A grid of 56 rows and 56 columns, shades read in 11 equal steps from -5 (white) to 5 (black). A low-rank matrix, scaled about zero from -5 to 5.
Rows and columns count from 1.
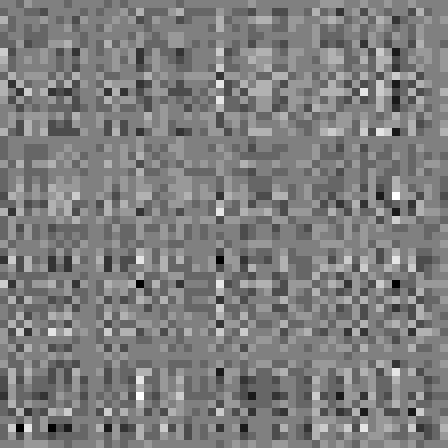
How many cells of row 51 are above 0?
21
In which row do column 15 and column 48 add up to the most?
25
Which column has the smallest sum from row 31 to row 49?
18
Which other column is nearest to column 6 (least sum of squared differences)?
49
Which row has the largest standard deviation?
54
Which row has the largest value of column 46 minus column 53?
52
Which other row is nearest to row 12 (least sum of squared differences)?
17
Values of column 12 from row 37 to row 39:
0 0 0
